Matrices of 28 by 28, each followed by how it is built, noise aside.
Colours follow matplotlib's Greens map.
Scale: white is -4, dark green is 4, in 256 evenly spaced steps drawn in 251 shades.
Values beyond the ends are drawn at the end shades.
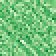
Toeplitz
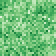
smooth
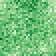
smooth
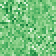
block diagonal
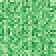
blocks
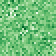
block diagonal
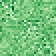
block diagonal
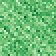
Toeplitz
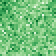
smooth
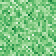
Toeplitz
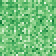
blocks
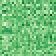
low rank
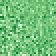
lower triangular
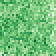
smooth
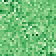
block diagonal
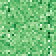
uneven columns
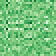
low rank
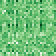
low rank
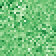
block diagonal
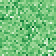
block diagonal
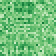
blocks
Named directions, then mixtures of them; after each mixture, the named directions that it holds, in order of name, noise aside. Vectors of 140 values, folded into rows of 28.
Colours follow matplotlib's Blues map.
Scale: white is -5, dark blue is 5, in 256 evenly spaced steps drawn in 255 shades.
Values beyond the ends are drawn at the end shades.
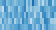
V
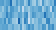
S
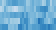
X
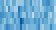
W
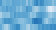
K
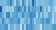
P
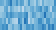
S, X.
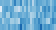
P, X.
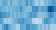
K.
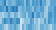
W, X.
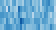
W.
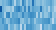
P.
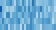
P.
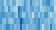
W.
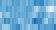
K.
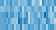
S, W.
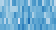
S, X.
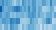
P, X.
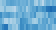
K, X.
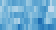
K, X.
